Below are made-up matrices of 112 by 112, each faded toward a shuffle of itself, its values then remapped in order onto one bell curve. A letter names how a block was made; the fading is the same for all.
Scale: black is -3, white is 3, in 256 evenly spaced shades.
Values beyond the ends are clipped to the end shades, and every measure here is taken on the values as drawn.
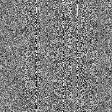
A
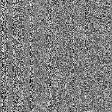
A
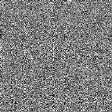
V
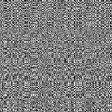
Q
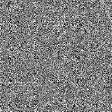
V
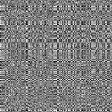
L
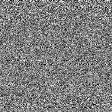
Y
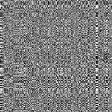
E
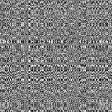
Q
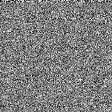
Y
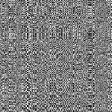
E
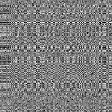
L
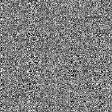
V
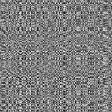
Q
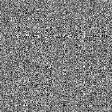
V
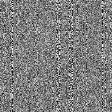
A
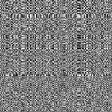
Q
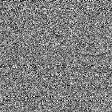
Y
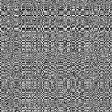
L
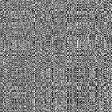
E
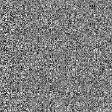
V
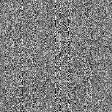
A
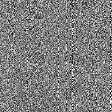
A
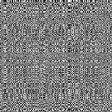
Q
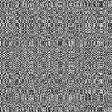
Q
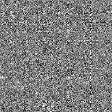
V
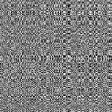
Q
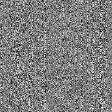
A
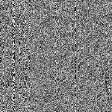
A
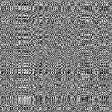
Q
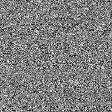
Y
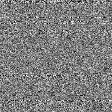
Y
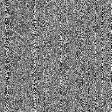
A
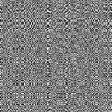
Q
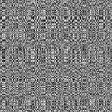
Q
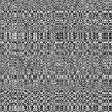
L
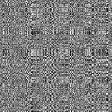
E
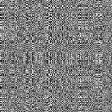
E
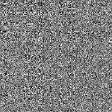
V
